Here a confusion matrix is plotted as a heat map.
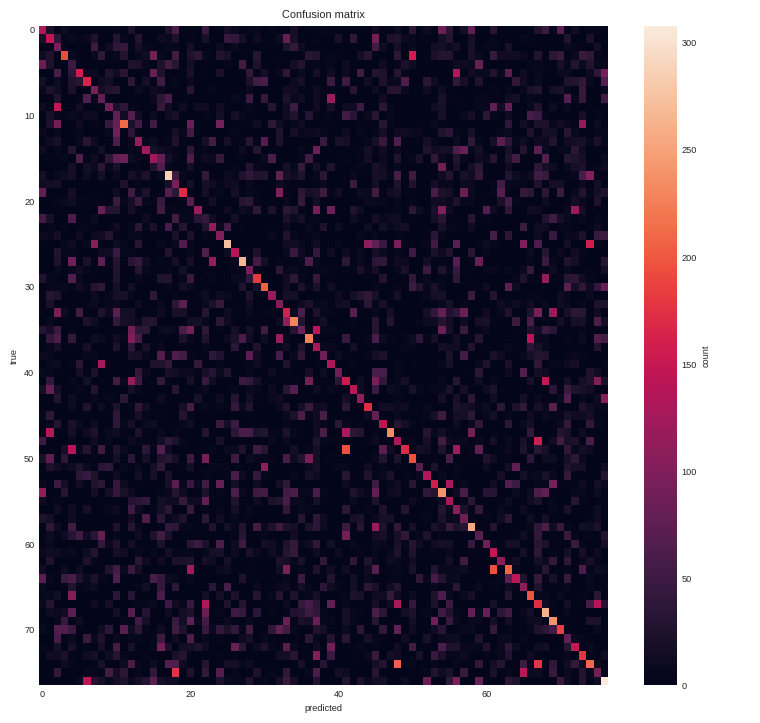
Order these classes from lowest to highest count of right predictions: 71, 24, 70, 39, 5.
71, 24, 39, 5, 70
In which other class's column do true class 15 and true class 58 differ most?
45
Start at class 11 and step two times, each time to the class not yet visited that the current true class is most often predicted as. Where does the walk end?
37
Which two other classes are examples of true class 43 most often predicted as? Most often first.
76, 71
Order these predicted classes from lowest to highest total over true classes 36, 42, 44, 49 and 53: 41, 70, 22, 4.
70, 22, 4, 41
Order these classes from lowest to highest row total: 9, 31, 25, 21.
31, 9, 21, 25
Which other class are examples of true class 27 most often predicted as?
23
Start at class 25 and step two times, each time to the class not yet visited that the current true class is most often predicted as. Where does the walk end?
48
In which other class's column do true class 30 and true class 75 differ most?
18
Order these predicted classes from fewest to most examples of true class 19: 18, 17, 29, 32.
29, 18, 17, 32
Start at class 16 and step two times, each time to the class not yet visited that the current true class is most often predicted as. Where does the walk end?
0
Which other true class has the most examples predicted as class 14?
57
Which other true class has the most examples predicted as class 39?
8
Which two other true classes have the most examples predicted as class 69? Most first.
33, 53
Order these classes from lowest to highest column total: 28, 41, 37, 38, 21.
21, 38, 28, 41, 37
